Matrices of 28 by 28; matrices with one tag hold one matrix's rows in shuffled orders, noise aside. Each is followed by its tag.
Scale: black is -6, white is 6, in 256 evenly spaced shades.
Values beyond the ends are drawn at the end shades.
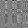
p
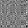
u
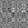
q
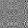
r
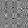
p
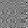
u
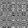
q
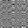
q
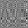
u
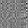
u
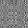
r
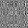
r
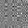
p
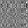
u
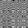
q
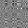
p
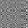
u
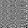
u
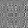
r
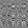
q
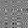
p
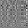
u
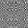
r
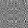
r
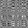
q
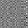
u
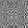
r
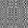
r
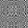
r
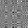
p
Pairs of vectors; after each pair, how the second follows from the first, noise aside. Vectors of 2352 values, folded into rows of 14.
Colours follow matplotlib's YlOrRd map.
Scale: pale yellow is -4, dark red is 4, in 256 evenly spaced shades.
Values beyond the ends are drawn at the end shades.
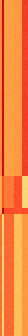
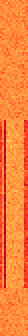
wrapped around, partly zeroed.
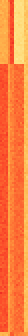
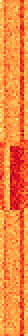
wrapped around, negated.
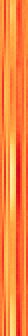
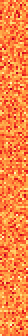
shuffled.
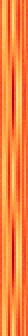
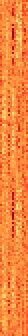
wrapped around, partly zeroed.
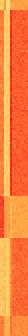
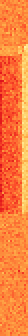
wrapped around, partly zeroed.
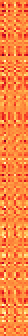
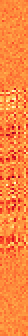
wrapped around, partly zeroed.
